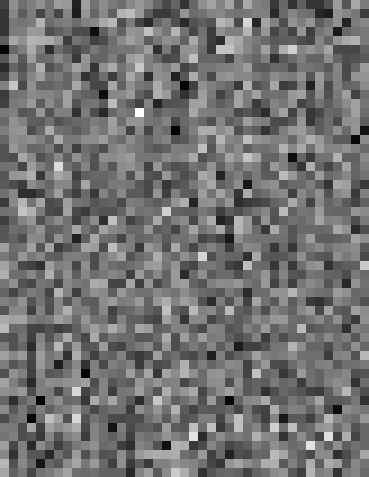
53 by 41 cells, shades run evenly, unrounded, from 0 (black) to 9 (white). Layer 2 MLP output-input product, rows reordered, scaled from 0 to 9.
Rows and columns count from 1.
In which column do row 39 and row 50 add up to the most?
35
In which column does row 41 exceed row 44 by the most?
30
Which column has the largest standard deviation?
9
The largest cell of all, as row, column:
13, 16
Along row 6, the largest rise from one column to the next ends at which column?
25
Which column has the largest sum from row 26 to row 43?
1
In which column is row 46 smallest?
38
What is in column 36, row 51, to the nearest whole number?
5
